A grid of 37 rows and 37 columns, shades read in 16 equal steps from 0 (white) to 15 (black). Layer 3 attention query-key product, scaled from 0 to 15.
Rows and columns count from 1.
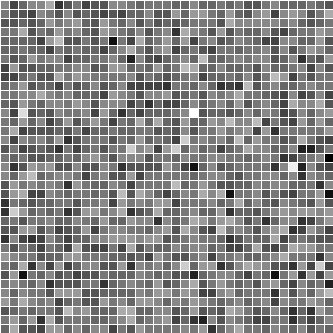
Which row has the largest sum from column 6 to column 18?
10
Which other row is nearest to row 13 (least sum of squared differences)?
4
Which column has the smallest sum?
21
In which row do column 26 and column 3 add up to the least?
14
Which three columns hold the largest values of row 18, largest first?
37, 32, 33
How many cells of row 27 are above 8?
20
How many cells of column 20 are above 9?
14
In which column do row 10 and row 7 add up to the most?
15
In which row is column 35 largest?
17
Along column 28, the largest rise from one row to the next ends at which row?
31
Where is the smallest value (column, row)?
22, 13
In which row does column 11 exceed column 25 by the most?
26
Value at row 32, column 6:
12
